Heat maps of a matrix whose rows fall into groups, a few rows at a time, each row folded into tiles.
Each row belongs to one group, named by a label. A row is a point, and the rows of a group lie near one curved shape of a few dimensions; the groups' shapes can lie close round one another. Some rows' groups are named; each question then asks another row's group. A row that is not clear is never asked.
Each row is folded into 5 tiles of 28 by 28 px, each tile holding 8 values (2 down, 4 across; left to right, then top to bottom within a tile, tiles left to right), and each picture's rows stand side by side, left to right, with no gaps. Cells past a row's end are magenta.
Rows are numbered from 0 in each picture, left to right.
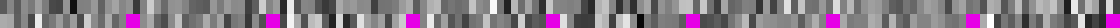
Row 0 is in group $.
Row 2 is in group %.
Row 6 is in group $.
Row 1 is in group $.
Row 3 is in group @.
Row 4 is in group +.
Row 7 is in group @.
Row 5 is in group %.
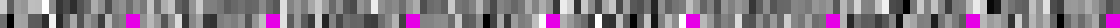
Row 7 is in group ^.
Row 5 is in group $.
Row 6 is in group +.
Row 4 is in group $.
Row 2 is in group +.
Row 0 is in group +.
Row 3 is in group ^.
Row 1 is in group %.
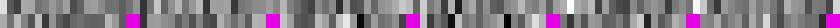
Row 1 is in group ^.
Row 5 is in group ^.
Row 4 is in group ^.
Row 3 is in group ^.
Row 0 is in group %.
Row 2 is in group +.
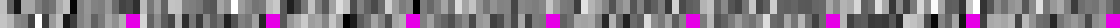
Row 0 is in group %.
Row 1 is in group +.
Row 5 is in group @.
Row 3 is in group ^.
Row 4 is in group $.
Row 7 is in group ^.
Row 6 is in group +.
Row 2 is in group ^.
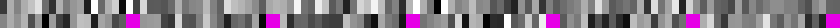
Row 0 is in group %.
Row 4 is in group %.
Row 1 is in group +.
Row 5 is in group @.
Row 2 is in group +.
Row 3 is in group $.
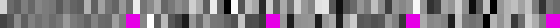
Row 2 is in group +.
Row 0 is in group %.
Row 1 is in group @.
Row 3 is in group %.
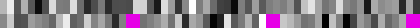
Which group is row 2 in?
%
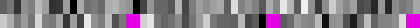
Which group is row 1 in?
@
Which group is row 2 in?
$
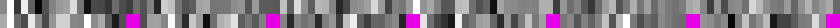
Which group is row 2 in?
+
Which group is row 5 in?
^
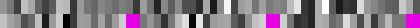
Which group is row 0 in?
%
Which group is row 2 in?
+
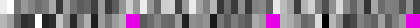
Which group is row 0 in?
$
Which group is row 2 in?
%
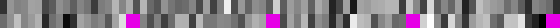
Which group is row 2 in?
%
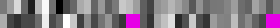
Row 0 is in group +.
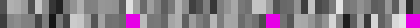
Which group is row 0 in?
%
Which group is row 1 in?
$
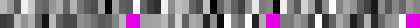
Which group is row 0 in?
$
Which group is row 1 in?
$
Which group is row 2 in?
$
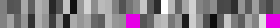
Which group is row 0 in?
%
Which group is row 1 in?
$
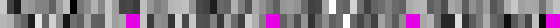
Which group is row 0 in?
%
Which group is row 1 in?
+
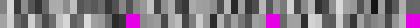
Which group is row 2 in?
%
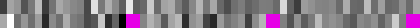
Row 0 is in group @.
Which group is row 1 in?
%
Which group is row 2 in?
%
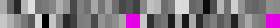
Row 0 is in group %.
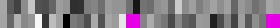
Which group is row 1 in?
^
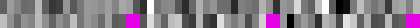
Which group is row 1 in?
%
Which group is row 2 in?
+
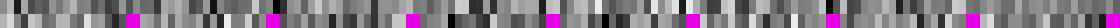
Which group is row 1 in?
$
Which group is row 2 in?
^
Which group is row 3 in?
%
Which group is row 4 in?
%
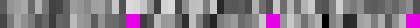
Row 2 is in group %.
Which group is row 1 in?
$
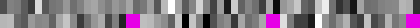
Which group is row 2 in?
+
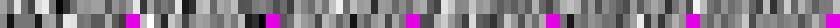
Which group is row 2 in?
^
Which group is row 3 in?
$
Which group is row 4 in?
^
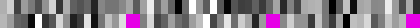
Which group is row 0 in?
$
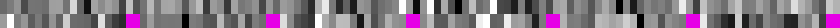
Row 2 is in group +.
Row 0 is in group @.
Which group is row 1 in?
%
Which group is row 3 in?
@
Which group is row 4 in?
+
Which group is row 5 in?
+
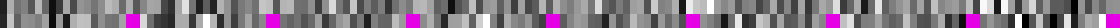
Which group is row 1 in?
+
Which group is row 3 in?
@
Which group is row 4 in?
%
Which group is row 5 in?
$
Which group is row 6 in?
@
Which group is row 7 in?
$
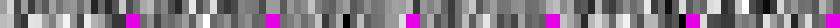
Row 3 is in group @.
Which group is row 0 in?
@
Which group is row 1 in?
@
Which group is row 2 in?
^
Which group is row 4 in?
@
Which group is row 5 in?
+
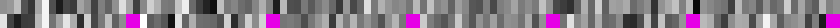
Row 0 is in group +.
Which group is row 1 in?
+
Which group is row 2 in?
%
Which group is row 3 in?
$
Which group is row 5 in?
@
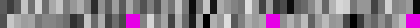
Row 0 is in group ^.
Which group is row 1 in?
%
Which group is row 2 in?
^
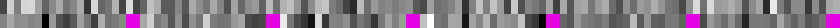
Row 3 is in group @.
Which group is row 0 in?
%
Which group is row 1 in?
@
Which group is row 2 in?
+
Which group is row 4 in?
%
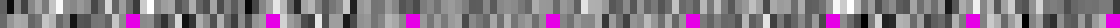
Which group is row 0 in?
^
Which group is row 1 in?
$
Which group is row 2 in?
%
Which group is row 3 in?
$
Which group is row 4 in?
$
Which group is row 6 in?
$
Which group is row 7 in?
%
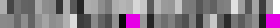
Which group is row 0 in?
+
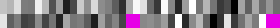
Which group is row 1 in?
$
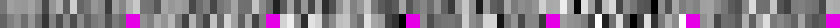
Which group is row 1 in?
$
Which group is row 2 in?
@
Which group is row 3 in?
+
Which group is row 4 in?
$
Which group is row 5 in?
@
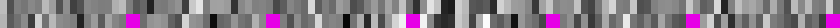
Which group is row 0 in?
+
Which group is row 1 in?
^
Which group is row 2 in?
^
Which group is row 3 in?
+
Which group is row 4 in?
@
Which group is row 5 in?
@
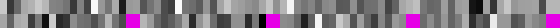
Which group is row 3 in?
%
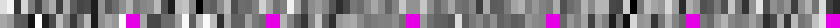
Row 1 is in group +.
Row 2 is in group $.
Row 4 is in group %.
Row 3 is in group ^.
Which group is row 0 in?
$
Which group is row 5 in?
^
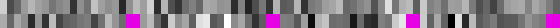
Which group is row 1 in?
@
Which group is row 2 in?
^
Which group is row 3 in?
+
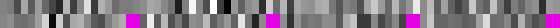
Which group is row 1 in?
@
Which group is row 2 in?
+
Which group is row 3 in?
@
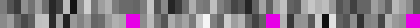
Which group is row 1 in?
@
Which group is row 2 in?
+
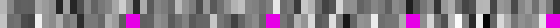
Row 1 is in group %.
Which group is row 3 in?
%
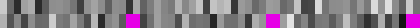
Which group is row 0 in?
^
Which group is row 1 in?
^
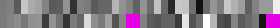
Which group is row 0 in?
$
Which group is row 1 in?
+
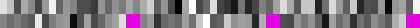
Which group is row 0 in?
$
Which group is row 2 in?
$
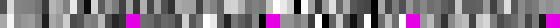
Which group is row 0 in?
@
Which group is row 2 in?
$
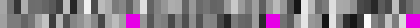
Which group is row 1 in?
+
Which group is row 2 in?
$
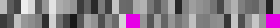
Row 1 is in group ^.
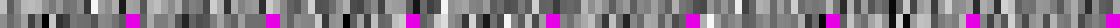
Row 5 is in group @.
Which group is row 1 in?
%
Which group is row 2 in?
^
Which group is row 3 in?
$
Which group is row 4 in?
$
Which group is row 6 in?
%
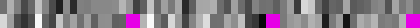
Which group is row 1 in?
@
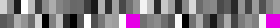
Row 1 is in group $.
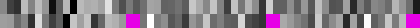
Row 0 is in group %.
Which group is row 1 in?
@
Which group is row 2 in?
$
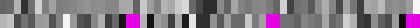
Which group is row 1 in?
+
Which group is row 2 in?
+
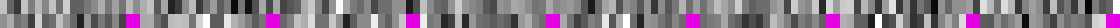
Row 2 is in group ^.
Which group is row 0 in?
^
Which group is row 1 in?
@
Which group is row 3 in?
+
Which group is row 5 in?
%
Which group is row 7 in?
$
